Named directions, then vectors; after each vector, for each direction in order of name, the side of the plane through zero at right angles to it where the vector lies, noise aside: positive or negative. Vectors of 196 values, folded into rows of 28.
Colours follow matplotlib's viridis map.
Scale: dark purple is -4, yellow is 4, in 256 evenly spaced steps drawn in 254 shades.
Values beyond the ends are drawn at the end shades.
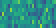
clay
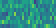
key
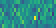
positive, negative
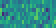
negative, positive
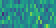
negative, positive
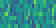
negative, negative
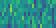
positive, positive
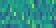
positive, positive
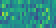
positive, negative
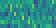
positive, positive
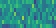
positive, positive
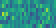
positive, negative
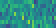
positive, positive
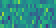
positive, negative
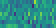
negative, negative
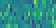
negative, negative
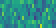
positive, positive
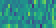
negative, negative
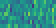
negative, negative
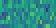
negative, positive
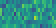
negative, negative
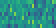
positive, positive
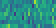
negative, negative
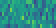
positive, positive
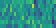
positive, positive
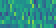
positive, positive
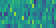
positive, positive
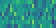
positive, positive
